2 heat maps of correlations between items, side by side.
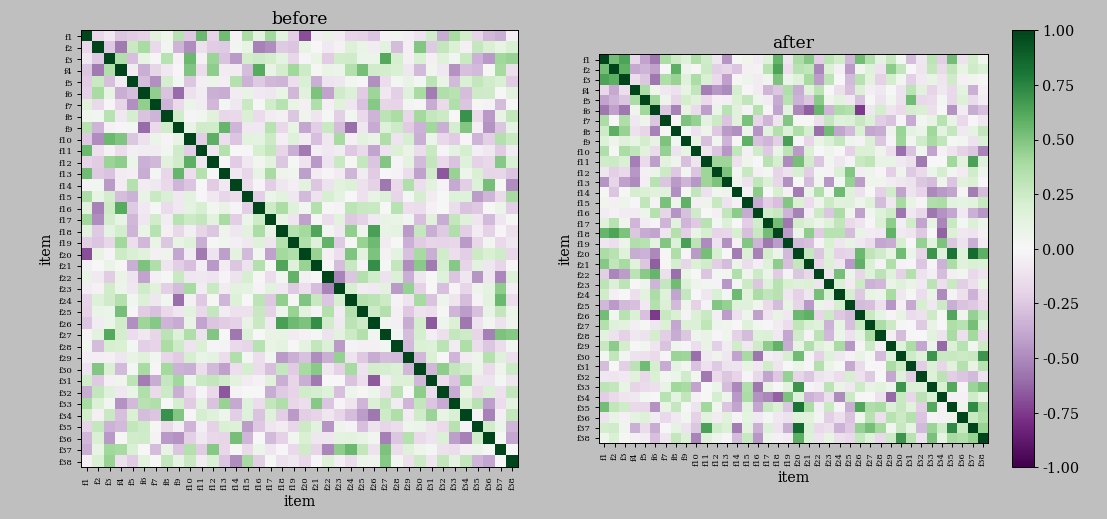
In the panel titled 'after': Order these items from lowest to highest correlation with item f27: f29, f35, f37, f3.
f3, f29, f35, f37
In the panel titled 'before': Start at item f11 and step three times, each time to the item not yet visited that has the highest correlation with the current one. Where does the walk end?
f9
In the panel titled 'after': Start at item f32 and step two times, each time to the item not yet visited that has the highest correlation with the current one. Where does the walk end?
f9
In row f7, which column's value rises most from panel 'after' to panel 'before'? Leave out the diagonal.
f6
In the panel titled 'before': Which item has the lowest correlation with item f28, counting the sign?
f23
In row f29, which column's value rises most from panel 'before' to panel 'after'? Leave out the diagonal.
f18
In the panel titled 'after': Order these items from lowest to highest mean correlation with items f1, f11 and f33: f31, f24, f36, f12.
f31, f36, f24, f12
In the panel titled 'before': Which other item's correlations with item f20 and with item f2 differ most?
f4
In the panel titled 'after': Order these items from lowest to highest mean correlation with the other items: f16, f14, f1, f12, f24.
f16, f14, f12, f24, f1
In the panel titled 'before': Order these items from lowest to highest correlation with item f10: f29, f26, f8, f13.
f13, f8, f26, f29
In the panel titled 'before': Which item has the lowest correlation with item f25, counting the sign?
f34
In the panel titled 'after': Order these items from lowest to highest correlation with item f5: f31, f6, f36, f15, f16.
f16, f36, f15, f6, f31
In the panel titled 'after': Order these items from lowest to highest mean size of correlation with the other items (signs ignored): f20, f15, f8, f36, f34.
f36, f15, f34, f8, f20
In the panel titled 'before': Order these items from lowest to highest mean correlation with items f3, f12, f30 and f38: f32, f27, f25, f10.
f25, f32, f10, f27
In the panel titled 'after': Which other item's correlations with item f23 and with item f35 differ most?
f37
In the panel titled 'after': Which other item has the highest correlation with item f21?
f26
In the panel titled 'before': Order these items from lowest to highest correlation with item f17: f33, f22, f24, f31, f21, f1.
f24, f22, f21, f31, f33, f1
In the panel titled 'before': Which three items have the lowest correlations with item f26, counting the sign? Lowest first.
f31, f34, f5
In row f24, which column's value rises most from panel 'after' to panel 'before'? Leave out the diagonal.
f37
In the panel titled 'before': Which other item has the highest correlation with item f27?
f3
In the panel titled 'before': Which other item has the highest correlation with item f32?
f30
